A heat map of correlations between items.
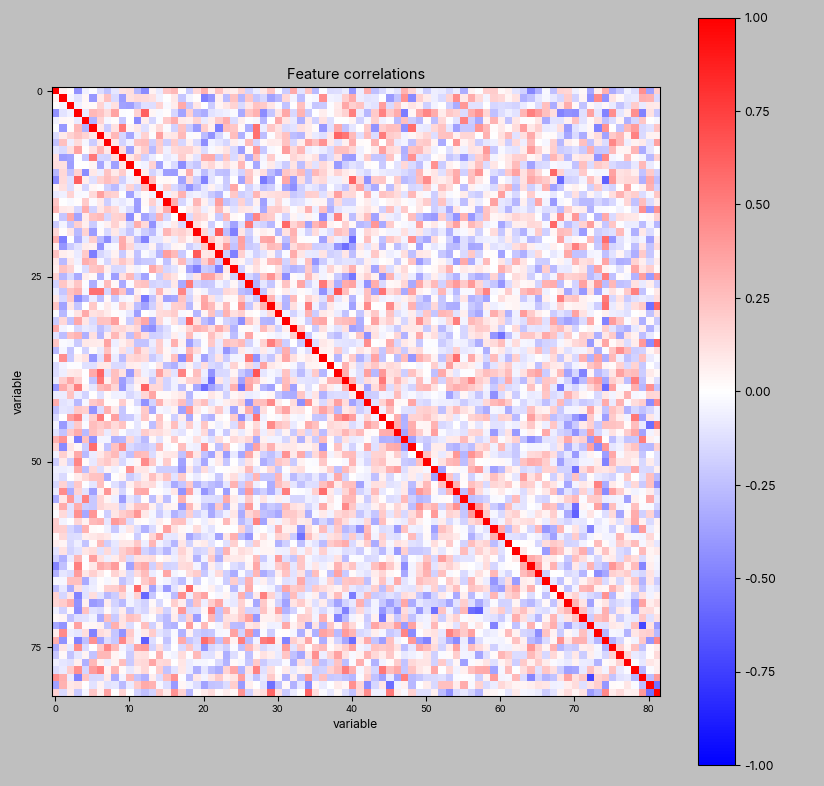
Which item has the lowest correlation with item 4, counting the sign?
11
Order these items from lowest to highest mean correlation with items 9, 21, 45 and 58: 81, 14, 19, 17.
19, 14, 17, 81
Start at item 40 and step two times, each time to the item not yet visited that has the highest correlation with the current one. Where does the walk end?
3
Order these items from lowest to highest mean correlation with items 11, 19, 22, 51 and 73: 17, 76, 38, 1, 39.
17, 38, 76, 1, 39
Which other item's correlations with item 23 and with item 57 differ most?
70
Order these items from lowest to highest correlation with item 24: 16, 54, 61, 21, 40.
21, 16, 54, 61, 40
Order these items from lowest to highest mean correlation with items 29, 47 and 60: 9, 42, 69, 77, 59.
77, 9, 69, 59, 42
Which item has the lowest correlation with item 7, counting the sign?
20
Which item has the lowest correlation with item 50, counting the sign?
74
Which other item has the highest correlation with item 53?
73
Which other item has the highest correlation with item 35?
76
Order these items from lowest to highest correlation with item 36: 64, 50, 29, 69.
29, 64, 69, 50
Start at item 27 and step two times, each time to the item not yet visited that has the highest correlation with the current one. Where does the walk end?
6
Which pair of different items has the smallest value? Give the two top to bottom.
72, 79
